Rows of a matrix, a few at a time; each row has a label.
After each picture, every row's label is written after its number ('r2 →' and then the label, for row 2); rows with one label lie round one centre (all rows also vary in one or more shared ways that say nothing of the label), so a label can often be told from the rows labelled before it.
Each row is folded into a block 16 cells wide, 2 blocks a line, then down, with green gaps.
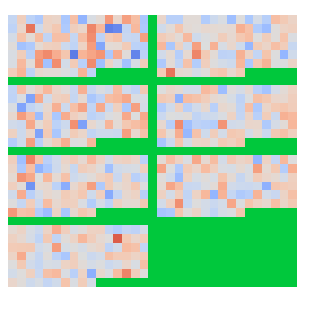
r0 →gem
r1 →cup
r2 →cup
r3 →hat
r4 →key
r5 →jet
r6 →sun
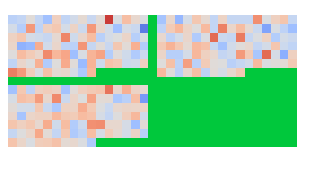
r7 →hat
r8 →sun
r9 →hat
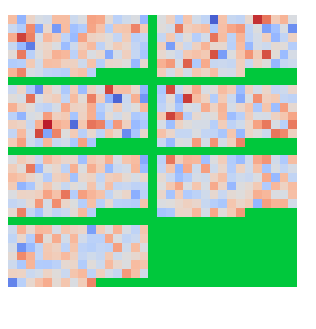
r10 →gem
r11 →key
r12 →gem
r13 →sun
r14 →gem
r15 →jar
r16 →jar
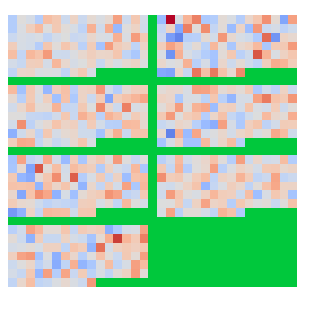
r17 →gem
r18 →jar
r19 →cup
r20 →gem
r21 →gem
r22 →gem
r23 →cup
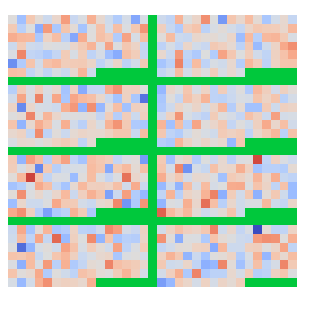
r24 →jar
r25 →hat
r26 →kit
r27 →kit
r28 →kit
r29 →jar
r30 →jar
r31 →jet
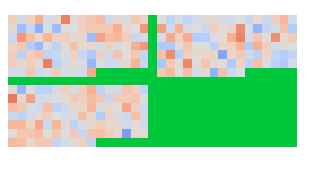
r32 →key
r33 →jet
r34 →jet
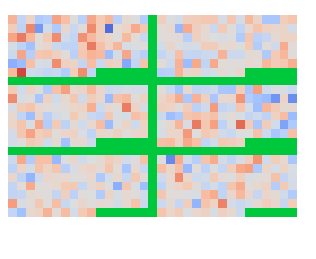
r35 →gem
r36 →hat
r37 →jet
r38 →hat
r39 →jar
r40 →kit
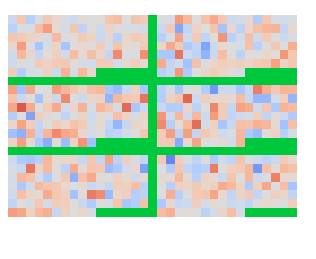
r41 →sun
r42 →kit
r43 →gem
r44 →cup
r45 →hat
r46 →cup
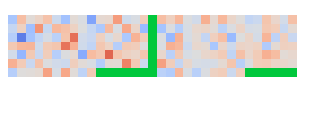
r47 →cup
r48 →kit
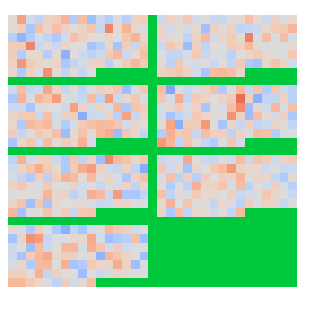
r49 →jet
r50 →cup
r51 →gem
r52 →jet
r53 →sun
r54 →key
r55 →cup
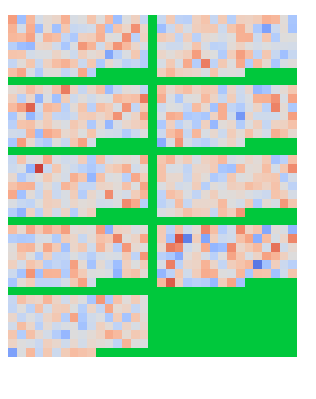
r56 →gem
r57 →gem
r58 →gem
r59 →jet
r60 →cup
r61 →jar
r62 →gem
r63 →gem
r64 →gem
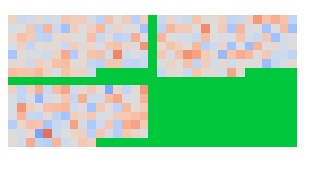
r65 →sun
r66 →gem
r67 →key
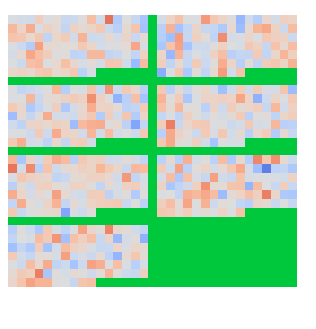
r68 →hat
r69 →kit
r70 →gem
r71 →jet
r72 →jet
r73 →key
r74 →hat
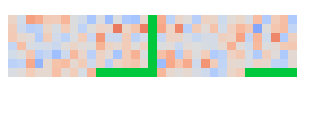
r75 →jar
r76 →jet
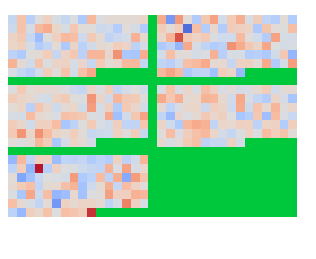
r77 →sun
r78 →kit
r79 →jet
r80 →jet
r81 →cup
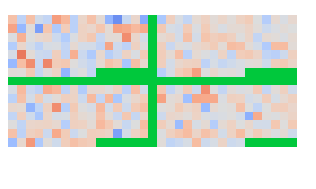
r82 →jet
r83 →hat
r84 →gem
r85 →jet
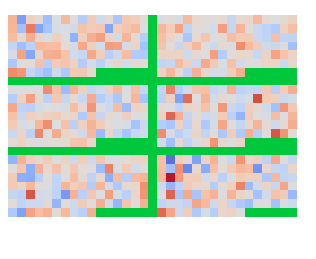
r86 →cup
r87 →jar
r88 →gem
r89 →sun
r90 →hat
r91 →key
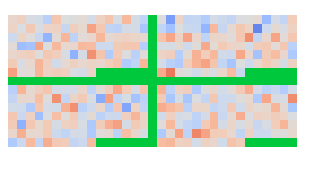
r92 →hat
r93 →cup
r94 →key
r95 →jar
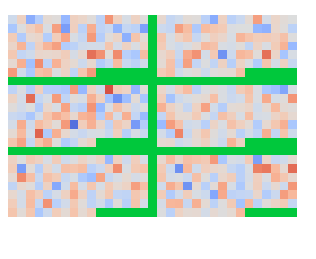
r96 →sun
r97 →cup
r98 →jar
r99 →jar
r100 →key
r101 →jet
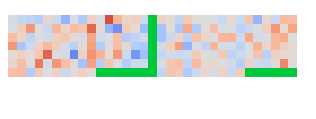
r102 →gem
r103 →cup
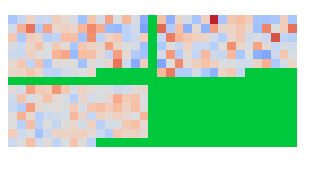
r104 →kit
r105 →jet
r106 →kit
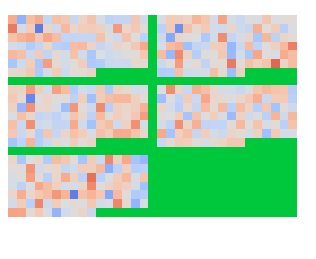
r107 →key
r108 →kit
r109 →kit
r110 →gem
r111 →kit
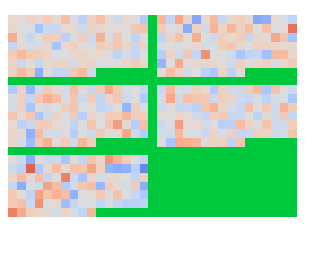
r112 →gem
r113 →jet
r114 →sun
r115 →hat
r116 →key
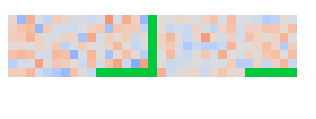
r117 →kit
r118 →sun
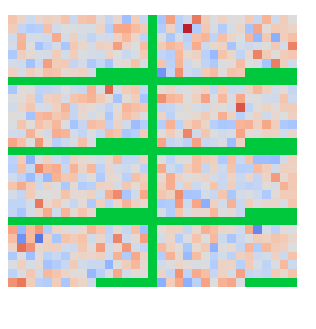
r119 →sun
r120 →gem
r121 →hat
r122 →jet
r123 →sun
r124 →hat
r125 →key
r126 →gem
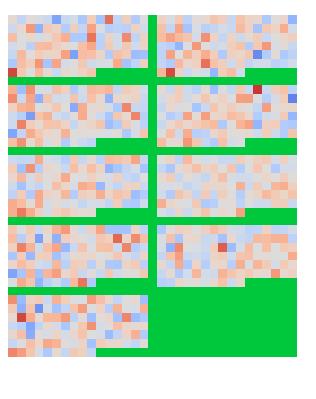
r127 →jar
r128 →gem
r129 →hat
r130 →hat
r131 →key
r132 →key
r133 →gem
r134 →kit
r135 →key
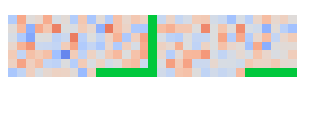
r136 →jet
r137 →jet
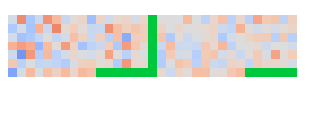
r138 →gem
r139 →jar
